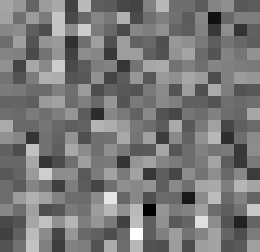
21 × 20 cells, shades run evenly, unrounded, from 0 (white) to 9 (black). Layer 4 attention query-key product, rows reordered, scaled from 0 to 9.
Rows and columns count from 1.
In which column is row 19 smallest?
16
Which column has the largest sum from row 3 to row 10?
6
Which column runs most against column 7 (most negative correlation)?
19
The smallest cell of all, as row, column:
20, 11
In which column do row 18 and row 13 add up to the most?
12
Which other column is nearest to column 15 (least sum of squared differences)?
18
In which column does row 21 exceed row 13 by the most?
13
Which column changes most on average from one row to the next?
4
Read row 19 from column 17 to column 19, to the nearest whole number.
4 6 8
